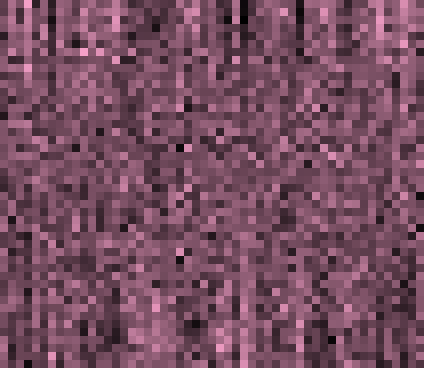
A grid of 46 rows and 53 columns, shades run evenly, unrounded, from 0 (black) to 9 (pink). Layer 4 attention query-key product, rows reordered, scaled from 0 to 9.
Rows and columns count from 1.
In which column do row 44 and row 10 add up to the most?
38
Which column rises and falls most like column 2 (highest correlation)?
11
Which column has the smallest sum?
33
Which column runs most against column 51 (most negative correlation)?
31
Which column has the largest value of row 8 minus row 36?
51
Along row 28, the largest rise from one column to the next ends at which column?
3
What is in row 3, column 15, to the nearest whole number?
8
